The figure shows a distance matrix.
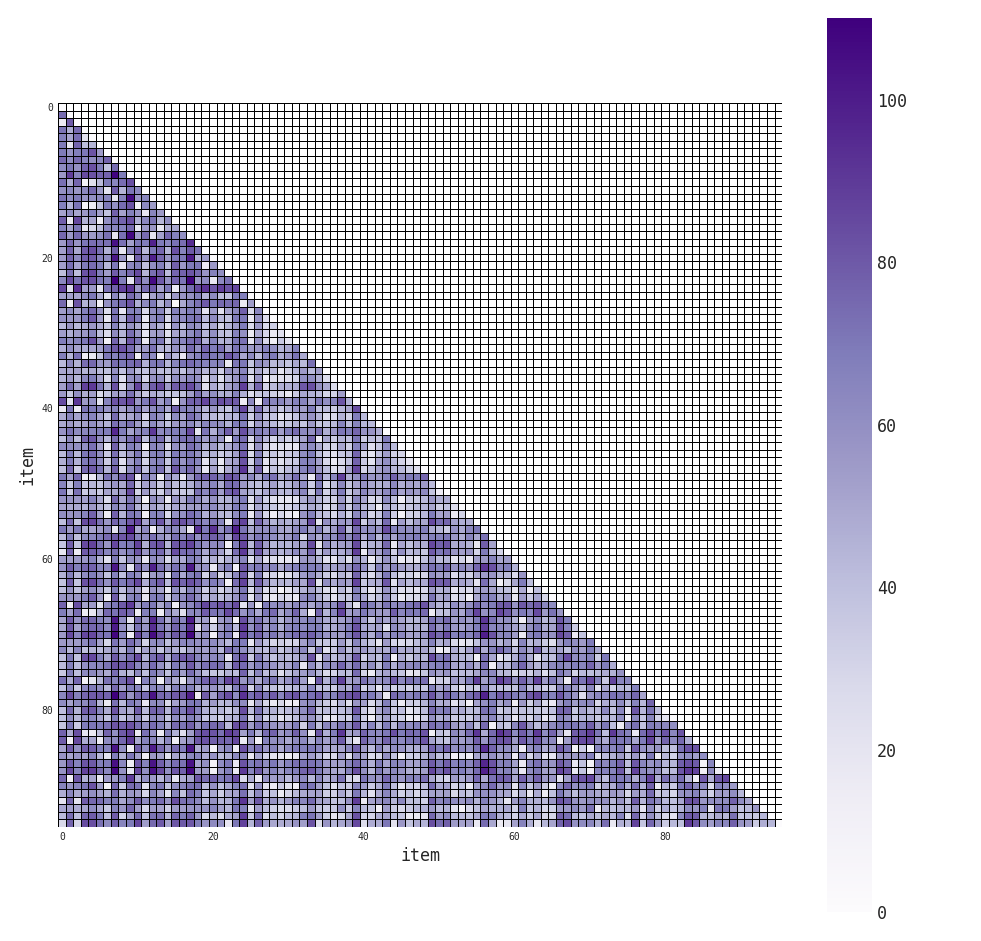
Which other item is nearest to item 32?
74
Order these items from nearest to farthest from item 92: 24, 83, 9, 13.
9, 13, 83, 24
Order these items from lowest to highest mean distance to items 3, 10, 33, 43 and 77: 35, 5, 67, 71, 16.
67, 16, 35, 5, 71
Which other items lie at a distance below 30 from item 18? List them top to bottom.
43, 69, 78
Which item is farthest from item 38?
78
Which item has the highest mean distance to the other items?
7
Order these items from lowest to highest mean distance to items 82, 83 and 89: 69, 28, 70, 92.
28, 92, 69, 70
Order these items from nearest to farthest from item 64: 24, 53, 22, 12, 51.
53, 22, 51, 12, 24
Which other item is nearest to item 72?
50
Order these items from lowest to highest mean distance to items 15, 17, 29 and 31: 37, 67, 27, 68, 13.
27, 13, 67, 37, 68
